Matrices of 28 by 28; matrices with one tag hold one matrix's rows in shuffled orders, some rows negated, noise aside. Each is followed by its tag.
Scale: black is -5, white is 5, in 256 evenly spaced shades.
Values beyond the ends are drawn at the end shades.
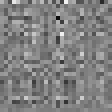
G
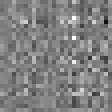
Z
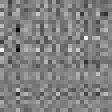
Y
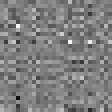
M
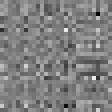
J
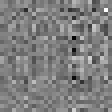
Z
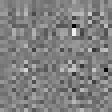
Z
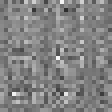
G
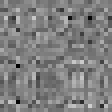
M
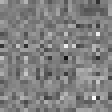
J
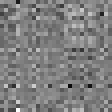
M
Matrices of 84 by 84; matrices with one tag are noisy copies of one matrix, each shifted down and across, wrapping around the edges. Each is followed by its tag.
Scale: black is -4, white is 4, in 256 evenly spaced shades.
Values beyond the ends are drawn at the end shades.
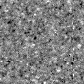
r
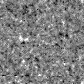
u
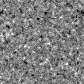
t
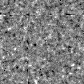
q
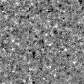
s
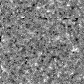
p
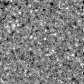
t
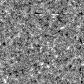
q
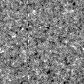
r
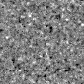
s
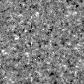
r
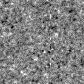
r
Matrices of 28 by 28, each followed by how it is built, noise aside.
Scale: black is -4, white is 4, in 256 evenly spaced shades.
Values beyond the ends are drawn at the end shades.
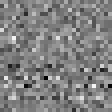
uneven rows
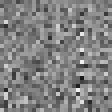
uneven columns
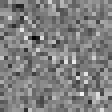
banded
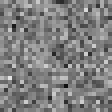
blocks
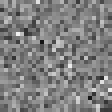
block diagonal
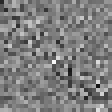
banded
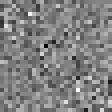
block diagonal
